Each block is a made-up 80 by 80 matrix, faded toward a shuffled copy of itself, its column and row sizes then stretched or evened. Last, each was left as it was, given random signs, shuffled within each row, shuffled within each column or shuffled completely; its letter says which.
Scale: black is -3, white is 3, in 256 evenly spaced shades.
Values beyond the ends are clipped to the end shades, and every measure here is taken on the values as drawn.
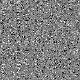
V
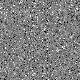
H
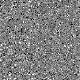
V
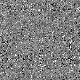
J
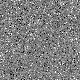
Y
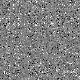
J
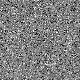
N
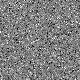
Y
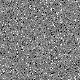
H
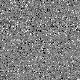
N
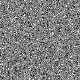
H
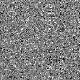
V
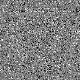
J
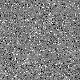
N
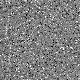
Y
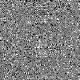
V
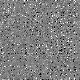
V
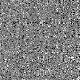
V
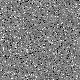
Y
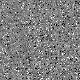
J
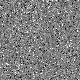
Y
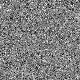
N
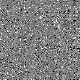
J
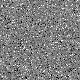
Y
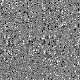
V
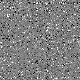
J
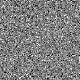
V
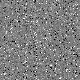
H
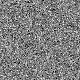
Y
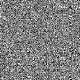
V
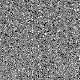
H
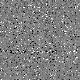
J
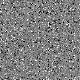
J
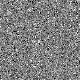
H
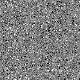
J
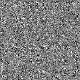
J
